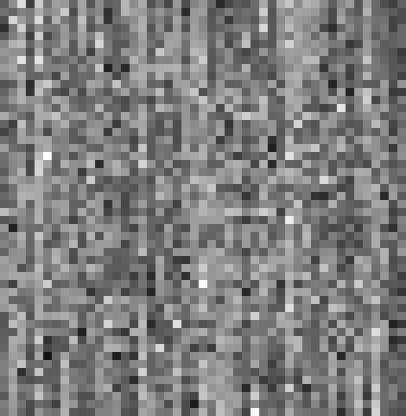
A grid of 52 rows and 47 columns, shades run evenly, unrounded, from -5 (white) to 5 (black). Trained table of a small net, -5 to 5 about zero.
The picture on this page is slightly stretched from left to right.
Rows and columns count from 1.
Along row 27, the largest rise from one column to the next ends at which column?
33
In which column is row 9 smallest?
12
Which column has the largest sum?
46
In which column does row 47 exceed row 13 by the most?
3
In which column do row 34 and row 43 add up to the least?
5
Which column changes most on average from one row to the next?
40
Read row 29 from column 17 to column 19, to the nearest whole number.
0 1 2
